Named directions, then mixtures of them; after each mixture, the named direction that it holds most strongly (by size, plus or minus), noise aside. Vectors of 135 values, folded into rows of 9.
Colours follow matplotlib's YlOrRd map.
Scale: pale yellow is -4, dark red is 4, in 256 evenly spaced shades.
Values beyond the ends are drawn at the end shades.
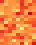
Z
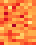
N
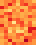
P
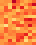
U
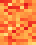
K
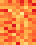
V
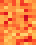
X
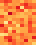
K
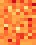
U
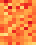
K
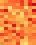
V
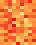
V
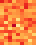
K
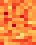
N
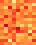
U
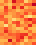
U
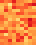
U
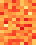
Z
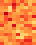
N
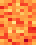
P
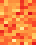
Z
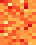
K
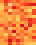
K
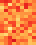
K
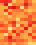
K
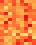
X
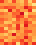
V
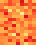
V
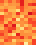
Z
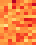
U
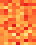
X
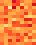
U
